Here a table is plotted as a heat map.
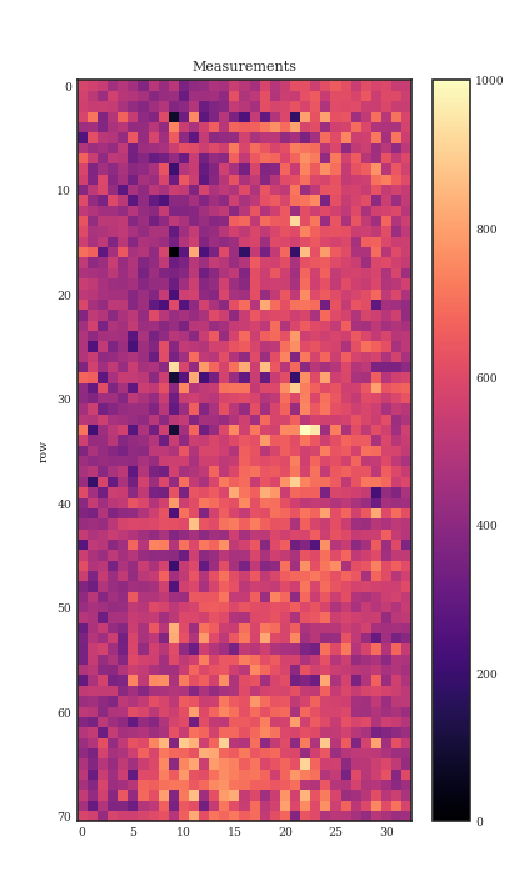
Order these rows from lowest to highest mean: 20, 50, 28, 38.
28, 20, 50, 38
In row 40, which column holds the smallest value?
29
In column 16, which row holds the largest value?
27
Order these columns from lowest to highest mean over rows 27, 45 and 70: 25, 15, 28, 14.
28, 25, 14, 15
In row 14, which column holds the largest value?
22
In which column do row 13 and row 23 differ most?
21
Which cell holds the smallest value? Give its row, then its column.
16, 9
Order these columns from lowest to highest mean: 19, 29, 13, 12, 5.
5, 12, 13, 29, 19
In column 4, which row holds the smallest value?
10
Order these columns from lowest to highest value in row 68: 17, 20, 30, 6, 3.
3, 30, 17, 6, 20
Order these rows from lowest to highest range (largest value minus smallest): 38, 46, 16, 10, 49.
49, 10, 46, 38, 16
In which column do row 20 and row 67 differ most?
9
